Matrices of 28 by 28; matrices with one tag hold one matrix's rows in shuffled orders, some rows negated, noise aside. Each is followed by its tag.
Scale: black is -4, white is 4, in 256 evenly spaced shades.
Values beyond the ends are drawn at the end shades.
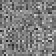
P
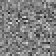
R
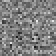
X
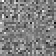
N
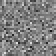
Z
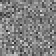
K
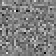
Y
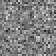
R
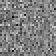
K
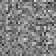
R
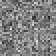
X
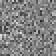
K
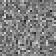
Z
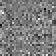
P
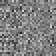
K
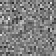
K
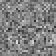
R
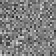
K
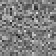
X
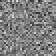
P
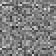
X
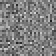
K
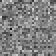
X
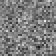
R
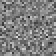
Z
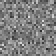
N
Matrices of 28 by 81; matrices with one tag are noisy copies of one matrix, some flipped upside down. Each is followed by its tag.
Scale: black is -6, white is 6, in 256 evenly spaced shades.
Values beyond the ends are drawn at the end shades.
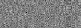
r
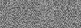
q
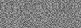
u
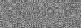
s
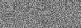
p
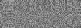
p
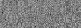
r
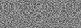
u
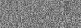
r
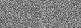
q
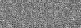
s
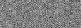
s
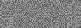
p
